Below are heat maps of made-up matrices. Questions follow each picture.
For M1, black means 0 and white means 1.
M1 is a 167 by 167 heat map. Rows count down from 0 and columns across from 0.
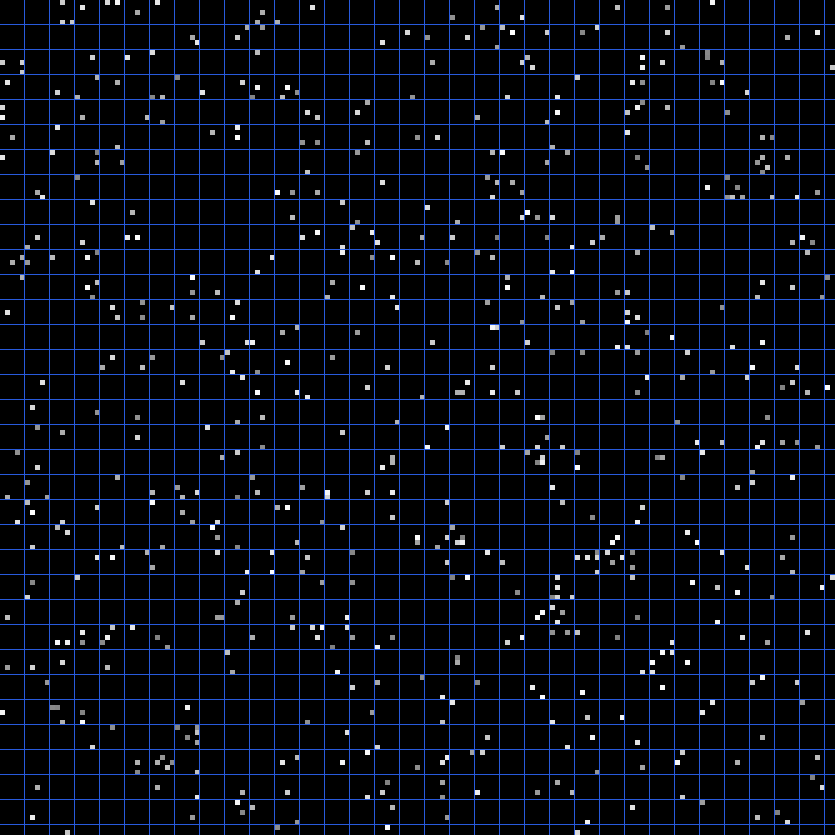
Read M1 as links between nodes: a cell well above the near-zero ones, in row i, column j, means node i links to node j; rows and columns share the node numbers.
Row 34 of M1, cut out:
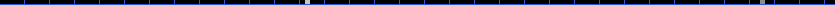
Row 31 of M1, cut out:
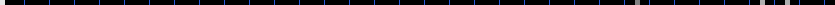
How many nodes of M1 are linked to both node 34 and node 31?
1
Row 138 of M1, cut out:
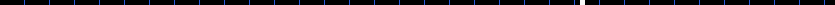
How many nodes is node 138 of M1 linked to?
1
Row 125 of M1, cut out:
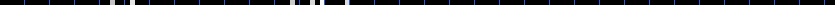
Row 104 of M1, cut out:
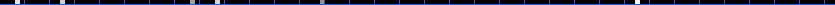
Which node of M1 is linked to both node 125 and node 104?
node 64
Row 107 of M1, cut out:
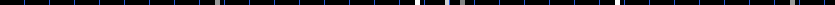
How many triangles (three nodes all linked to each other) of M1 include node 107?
1
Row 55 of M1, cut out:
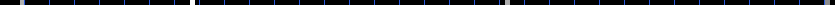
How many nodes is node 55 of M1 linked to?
4
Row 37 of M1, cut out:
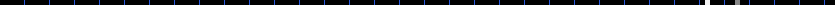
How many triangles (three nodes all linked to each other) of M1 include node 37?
0
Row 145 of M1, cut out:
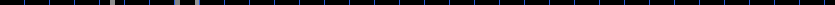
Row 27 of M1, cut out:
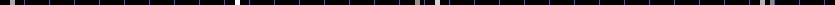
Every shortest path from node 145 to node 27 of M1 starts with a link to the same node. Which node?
node 39
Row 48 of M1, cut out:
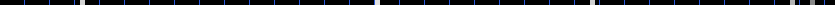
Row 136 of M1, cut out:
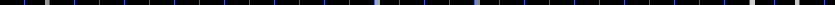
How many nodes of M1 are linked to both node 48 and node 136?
1
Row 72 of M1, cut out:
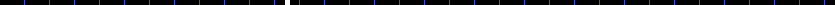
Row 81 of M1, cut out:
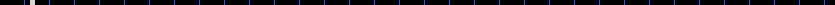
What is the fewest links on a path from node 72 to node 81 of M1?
7
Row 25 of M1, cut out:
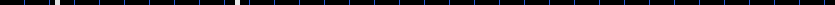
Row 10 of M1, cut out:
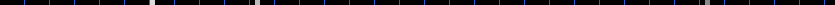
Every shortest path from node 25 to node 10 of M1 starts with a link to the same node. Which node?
node 11
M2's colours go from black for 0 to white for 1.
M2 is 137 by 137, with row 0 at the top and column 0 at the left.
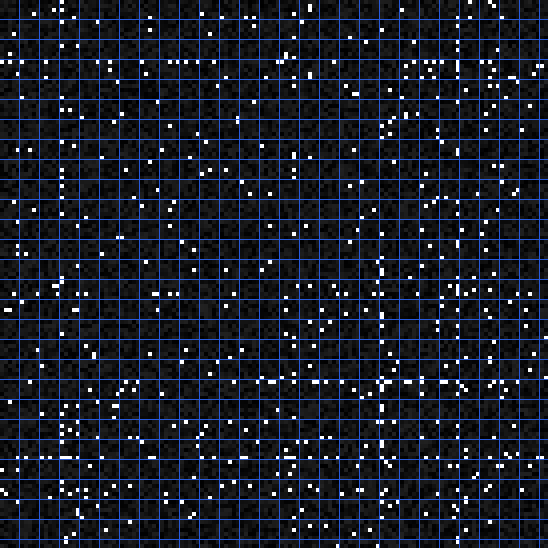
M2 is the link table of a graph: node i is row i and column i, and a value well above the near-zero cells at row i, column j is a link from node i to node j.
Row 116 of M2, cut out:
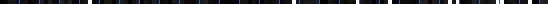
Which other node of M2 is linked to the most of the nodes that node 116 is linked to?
node 95
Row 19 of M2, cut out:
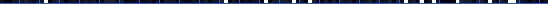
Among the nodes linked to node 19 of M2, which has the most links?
node 114
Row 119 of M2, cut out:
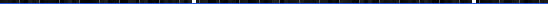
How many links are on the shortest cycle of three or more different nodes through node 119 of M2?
7
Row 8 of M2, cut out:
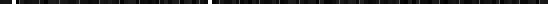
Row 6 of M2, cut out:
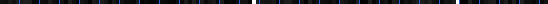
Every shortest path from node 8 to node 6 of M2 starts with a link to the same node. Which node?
node 3
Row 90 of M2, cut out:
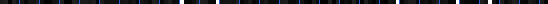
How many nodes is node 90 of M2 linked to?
5
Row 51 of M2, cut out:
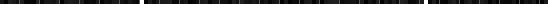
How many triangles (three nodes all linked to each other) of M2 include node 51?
0
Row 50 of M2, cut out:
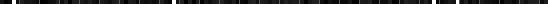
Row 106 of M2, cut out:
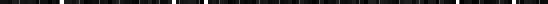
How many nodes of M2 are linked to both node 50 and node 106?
2
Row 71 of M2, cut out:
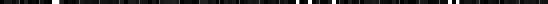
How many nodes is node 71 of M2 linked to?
7
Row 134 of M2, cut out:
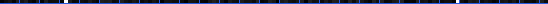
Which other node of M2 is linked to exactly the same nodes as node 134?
node 135
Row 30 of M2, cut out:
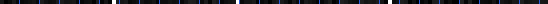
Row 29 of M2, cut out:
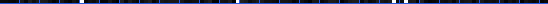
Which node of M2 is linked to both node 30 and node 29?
node 59
